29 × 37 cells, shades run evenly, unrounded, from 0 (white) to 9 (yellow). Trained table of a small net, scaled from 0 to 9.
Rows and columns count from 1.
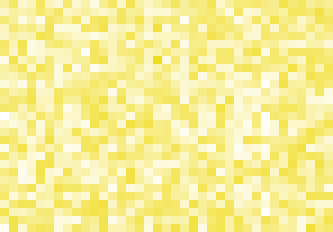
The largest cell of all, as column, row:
18, 8
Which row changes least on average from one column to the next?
5
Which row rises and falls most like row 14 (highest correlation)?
19
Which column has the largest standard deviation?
30
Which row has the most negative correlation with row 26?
21
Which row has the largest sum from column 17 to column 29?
27
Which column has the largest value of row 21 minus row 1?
6
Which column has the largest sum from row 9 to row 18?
32
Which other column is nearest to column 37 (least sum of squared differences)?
16
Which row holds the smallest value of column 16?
13
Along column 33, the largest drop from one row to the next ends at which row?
10
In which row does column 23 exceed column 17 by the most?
9
